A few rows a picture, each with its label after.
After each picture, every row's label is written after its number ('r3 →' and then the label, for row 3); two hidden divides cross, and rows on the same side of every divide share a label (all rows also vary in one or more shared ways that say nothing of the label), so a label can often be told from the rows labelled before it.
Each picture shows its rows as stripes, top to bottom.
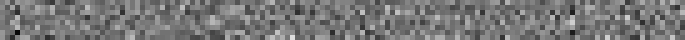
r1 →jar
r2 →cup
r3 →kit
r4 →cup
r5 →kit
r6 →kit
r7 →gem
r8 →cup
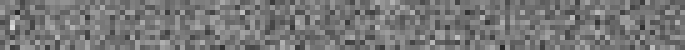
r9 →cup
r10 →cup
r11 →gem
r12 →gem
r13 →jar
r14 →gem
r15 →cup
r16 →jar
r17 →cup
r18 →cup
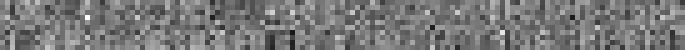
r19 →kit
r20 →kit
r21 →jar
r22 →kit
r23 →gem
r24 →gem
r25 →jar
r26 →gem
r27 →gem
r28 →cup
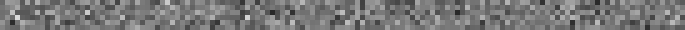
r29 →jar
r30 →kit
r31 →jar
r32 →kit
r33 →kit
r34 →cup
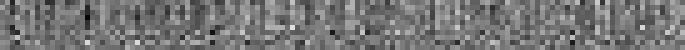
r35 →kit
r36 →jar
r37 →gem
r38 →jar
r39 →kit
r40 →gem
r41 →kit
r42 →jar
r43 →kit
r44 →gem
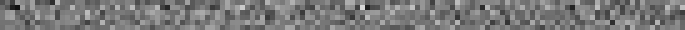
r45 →jar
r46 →kit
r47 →cup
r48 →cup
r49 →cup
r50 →jar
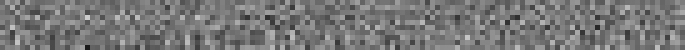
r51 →kit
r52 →gem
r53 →jar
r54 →kit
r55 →jar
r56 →gem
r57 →kit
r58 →jar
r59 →kit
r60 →gem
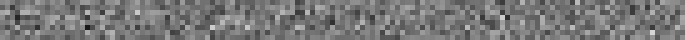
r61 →kit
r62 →cup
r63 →cup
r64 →gem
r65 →jar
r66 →jar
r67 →gem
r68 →jar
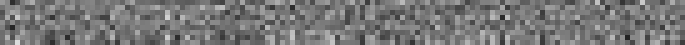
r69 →cup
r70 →kit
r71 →jar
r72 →kit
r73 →cup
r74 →kit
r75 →gem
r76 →jar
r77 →cup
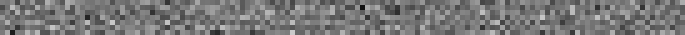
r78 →jar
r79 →gem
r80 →gem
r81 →cup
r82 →gem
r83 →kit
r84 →kit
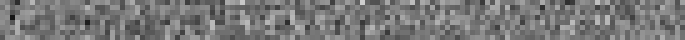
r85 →gem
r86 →kit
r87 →cup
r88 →cup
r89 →cup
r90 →kit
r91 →jar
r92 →jar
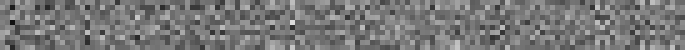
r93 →gem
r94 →kit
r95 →jar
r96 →cup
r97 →cup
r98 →kit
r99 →cup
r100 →kit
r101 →gem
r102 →gem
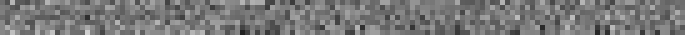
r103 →gem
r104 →gem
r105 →jar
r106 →gem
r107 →kit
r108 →kit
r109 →kit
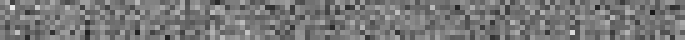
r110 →kit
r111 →cup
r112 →kit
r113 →cup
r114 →gem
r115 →jar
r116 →gem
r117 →kit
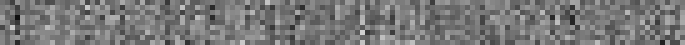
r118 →kit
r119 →kit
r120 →gem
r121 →jar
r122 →jar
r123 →gem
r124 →jar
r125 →kit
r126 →cup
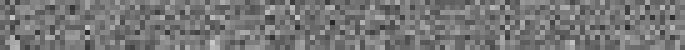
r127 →kit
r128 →kit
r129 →jar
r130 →cup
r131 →jar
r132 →jar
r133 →gem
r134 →gem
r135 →jar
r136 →jar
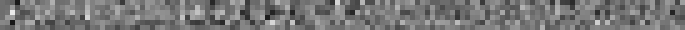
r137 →gem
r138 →kit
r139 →jar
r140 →cup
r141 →cup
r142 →gem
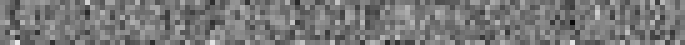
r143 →jar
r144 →cup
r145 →cup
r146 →cup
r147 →gem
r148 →cup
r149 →cup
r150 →kit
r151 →jar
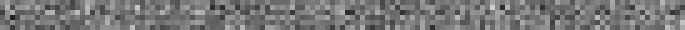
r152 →jar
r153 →cup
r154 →gem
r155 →gem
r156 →jar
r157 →jar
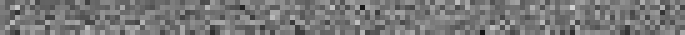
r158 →gem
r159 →kit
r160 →cup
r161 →cup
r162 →gem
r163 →kit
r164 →kit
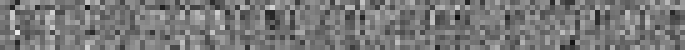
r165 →gem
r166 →jar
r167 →cup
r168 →cup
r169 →gem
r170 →jar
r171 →jar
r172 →kit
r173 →kit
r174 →gem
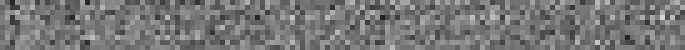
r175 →kit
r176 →jar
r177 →cup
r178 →gem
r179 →kit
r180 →gem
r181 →gem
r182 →kit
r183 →cup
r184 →cup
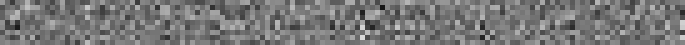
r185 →cup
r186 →gem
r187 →cup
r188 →jar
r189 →jar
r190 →jar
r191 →gem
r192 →jar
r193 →kit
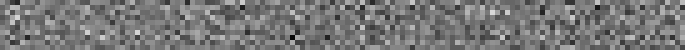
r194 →gem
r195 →kit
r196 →kit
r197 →jar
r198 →gem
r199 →jar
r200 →jar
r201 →jar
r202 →cup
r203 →kit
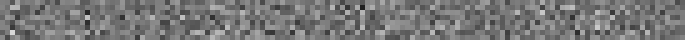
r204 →cup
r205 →kit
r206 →gem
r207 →gem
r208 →kit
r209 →cup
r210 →gem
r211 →gem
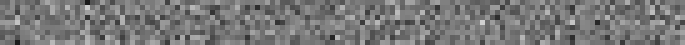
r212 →cup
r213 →jar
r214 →kit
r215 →kit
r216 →gem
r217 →gem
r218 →jar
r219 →jar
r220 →kit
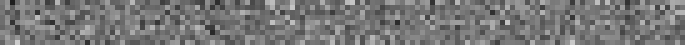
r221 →kit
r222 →jar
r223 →jar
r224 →kit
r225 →gem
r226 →cup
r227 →kit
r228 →cup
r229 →kit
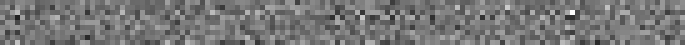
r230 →jar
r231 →jar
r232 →cup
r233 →jar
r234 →jar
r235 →kit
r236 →gem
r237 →gem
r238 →jar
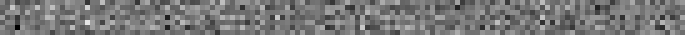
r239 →jar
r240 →jar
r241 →gem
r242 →cup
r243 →jar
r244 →cup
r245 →gem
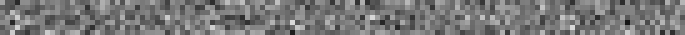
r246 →cup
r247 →jar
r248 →gem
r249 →kit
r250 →jar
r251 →jar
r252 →gem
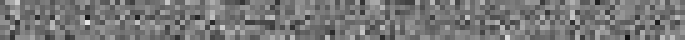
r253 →jar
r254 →kit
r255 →gem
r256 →jar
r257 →kit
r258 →jar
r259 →jar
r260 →jar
